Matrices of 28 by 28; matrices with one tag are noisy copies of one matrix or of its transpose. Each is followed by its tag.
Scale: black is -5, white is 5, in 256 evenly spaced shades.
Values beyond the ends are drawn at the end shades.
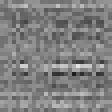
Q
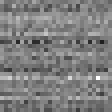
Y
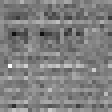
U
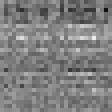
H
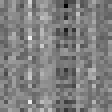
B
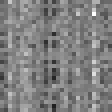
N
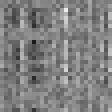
U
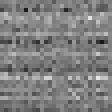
Y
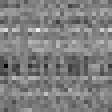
B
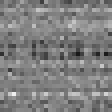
N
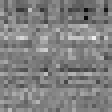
H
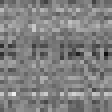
N
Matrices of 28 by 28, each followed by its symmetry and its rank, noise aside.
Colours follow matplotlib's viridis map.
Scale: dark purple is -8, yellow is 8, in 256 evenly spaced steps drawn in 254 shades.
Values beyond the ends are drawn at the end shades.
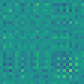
symmetric, rank two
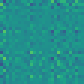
antisymmetric, rank two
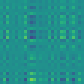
no symmetry, rank one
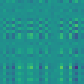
no symmetry, rank one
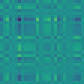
symmetric, rank one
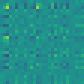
symmetric, rank two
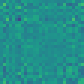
symmetric, rank two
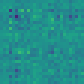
symmetric, rank three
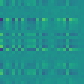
no symmetry, rank one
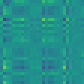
no symmetry, rank one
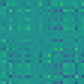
symmetric, rank two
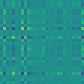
no symmetry, rank one
